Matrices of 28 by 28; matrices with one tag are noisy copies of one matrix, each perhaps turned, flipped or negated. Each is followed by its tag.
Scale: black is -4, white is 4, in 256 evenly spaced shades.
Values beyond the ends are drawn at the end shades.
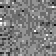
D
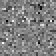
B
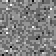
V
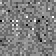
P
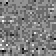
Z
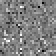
B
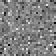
V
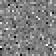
V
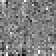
D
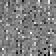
Z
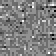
Z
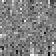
D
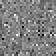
P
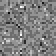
B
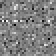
B
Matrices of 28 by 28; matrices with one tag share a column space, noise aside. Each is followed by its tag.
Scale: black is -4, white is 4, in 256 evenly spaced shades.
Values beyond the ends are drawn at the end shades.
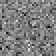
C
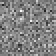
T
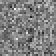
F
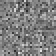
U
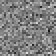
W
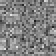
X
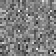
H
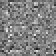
W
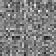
U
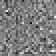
H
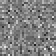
C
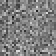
H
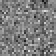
H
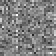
X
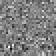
C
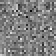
U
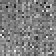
U
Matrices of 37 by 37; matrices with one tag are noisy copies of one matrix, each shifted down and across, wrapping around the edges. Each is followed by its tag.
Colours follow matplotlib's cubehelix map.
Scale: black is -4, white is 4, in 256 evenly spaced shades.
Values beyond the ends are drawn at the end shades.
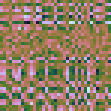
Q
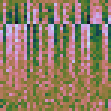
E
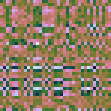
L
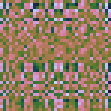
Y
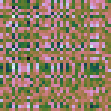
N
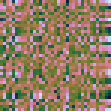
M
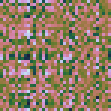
M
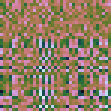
Y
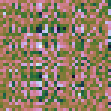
M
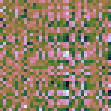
M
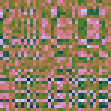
L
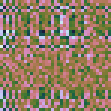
Y
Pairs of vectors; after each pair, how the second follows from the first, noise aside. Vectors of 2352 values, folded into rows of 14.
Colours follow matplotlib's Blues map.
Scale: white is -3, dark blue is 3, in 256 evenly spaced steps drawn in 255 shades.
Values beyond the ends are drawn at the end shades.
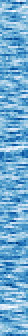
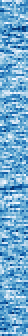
reversed, negated.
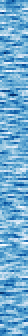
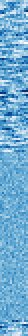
reversed, negated, partly zeroed.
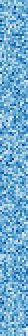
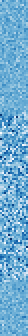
negated, partly zeroed.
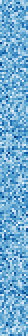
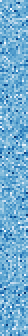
partly zeroed.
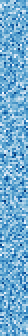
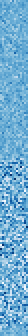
negated, partly zeroed.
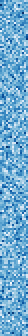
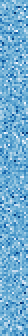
wrapped around, partly zeroed.
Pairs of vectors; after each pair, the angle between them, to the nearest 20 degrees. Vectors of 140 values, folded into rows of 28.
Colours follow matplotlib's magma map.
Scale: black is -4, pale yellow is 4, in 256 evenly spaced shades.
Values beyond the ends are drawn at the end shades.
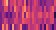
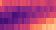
100 degrees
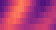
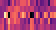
60 degrees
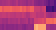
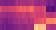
20 degrees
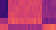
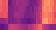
140 degrees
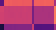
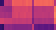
20 degrees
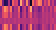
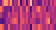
140 degrees
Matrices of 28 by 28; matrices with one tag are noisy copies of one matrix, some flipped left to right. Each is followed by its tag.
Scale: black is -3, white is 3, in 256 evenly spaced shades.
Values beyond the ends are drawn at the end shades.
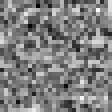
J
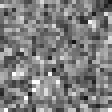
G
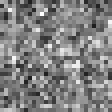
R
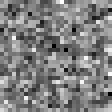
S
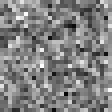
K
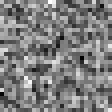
S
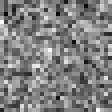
R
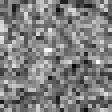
R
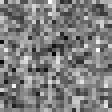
S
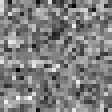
J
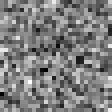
S
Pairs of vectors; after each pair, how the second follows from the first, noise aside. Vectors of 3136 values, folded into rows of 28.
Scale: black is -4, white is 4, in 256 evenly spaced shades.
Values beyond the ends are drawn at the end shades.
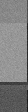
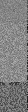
partly zeroed.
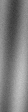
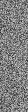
shuffled.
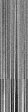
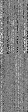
wrapped around, negated, partly zeroed.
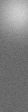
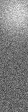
copied.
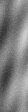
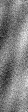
copied.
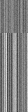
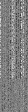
reversed, partly zeroed.
